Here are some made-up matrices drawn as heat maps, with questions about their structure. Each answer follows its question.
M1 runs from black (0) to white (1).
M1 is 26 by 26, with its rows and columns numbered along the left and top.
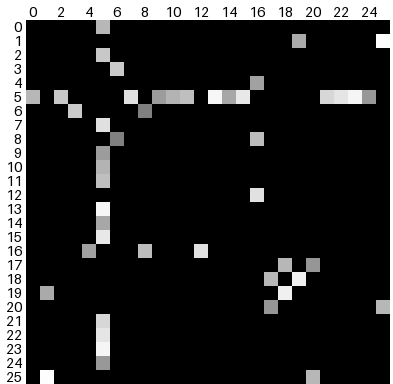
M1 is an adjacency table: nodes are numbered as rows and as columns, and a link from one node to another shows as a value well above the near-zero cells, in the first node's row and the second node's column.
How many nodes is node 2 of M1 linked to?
1
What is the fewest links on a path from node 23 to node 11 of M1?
2
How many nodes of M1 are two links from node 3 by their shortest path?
1
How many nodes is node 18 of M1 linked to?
2
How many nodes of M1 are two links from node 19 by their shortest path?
2
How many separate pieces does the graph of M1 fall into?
3
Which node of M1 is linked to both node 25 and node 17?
node 20
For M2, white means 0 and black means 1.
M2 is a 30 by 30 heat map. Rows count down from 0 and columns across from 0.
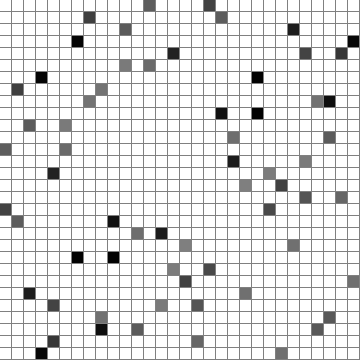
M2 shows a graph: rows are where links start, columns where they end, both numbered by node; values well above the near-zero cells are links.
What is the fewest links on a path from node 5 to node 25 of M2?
7
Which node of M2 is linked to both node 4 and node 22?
node 14
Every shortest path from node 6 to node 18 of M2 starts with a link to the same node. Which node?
node 21
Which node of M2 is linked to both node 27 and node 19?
node 11
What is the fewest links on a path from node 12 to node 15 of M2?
6
